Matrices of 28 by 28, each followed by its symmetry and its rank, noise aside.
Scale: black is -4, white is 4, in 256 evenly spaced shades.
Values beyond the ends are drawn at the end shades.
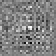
no symmetry, rank three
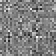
symmetric, rank four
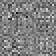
no symmetry, rank five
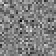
symmetric, rank five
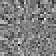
antisymmetric, rank four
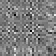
symmetric, rank three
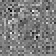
symmetric, rank four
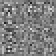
no symmetry, rank four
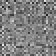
antisymmetric, rank four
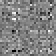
no symmetry, rank three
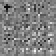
symmetric, rank four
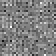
antisymmetric, rank four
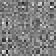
antisymmetric, rank four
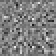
antisymmetric, rank four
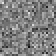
symmetric, rank five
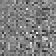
antisymmetric, rank four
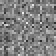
no symmetry, rank five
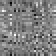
antisymmetric, rank four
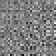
antisymmetric, rank four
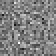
antisymmetric, rank four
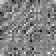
symmetric, rank five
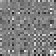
symmetric, rank three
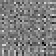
symmetric, rank four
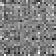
antisymmetric, rank four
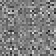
no symmetry, rank three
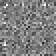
symmetric, rank five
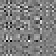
no symmetry, rank three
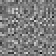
no symmetry, rank four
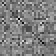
symmetric, rank four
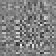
no symmetry, rank three
